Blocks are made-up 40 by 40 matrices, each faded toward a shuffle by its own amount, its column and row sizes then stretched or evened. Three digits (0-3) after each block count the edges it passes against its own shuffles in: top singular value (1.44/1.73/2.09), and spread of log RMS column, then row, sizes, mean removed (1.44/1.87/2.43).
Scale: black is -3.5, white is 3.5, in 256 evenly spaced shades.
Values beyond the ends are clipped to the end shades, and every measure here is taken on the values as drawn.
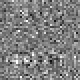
2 1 1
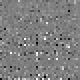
1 1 2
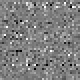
0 1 2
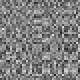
3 0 2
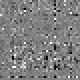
0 2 3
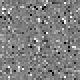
0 1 1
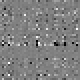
1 2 3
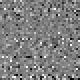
0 0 2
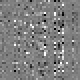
1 3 1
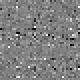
0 1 2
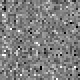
0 0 1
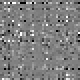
2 2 3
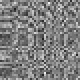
3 1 0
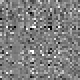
2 2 1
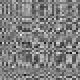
3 0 3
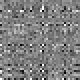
3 2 3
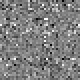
0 1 2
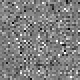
2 1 0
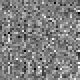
2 1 0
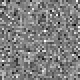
0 1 0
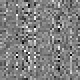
2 3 0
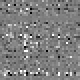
1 2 3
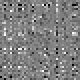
2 2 2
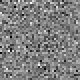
0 1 1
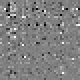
1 1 2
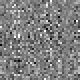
2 2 0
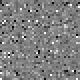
0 0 2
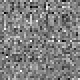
2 1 1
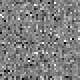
1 0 1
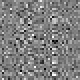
3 2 0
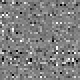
1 1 2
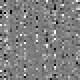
0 3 0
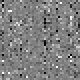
1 2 0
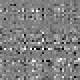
2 1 3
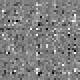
0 2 2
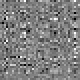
3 2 2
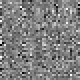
2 2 0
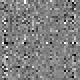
1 3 2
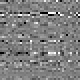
3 0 3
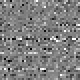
1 0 3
